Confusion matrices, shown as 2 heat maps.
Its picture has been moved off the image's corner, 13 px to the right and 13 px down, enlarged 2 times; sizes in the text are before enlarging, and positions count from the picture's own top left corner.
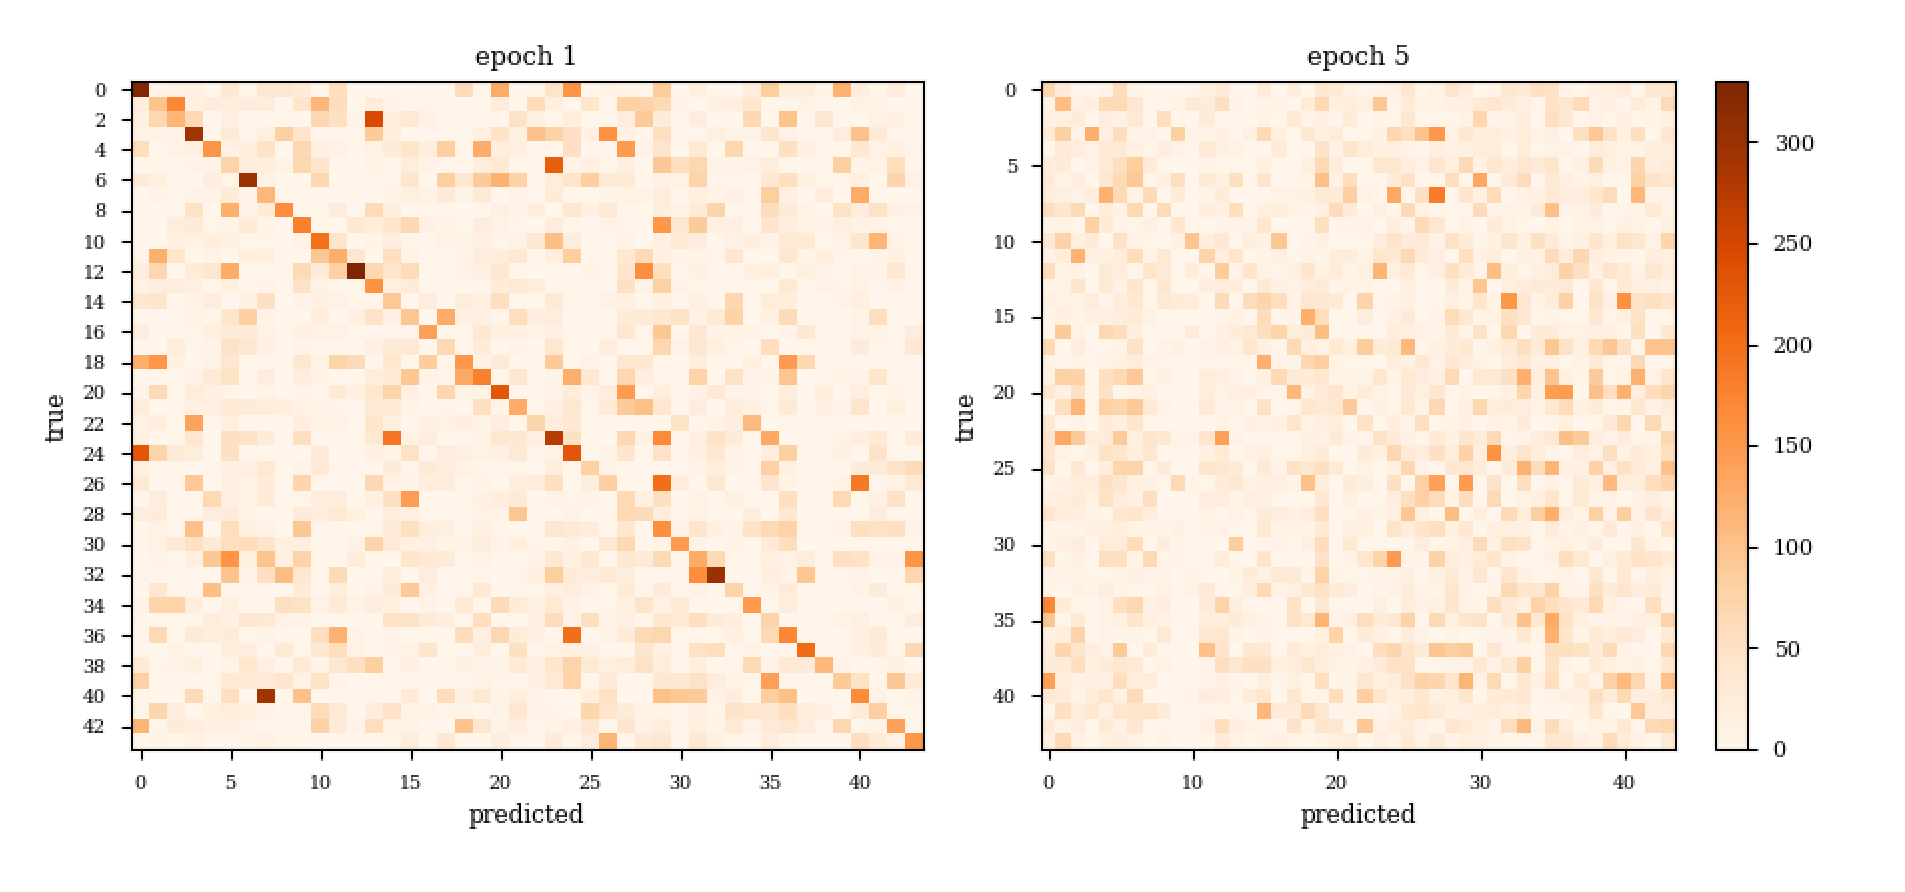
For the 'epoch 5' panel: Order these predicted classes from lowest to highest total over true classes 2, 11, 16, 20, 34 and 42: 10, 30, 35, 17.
10, 30, 17, 35
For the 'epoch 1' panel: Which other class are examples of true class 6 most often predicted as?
20
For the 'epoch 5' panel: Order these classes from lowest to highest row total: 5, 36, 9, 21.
9, 36, 5, 21
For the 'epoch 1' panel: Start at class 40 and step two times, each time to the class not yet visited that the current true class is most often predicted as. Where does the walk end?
35
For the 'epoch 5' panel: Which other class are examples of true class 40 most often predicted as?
22
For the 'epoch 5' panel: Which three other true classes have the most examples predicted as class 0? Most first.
34, 39, 35
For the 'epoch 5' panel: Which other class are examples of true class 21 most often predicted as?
2
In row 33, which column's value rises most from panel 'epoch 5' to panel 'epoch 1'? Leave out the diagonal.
4
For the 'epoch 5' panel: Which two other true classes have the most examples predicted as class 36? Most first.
20, 23
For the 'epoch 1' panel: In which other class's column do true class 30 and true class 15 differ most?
17
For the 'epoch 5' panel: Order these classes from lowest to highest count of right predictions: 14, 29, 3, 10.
29, 14, 10, 3
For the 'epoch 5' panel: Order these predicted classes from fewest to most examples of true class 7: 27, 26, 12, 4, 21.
12, 26, 21, 4, 27
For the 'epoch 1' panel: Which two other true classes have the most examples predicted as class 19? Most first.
4, 6
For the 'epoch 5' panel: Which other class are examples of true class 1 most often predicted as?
23
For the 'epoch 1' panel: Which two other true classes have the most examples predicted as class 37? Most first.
32, 18
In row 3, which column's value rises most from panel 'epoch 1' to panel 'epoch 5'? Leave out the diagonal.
27
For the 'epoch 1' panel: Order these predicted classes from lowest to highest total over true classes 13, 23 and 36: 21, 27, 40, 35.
40, 21, 27, 35
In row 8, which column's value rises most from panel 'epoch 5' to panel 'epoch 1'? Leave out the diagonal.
5
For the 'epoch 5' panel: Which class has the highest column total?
35
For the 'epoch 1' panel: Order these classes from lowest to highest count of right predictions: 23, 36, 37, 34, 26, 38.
26, 38, 34, 36, 37, 23
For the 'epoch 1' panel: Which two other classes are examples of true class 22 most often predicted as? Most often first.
3, 34
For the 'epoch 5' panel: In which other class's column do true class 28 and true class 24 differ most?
31
